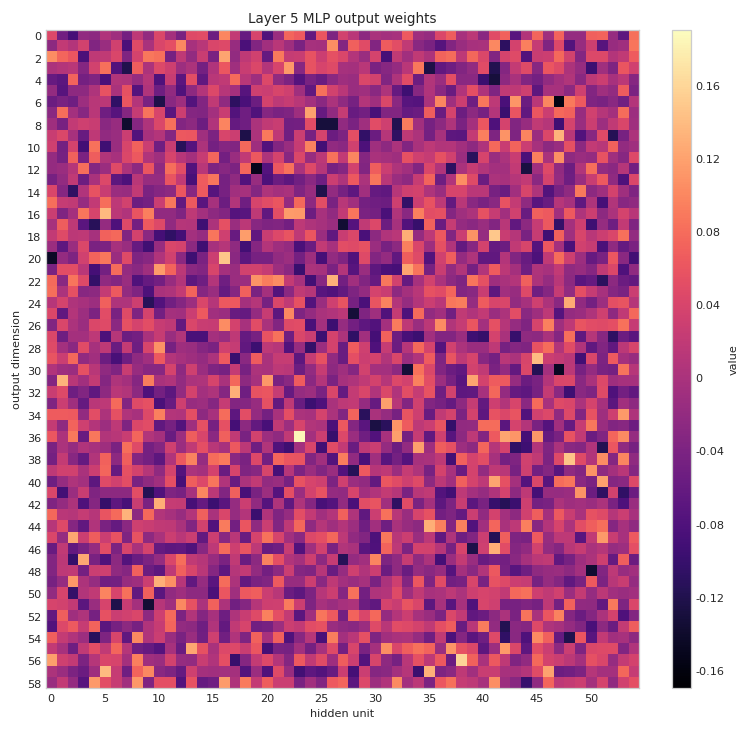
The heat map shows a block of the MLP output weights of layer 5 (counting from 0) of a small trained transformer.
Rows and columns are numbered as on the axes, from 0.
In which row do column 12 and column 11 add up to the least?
18
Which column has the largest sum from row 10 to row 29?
35
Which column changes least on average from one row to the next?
14
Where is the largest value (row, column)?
36, 23
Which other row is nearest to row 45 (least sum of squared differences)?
11
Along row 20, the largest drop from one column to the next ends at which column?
17
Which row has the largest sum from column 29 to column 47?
55
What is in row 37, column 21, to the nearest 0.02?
-0.08
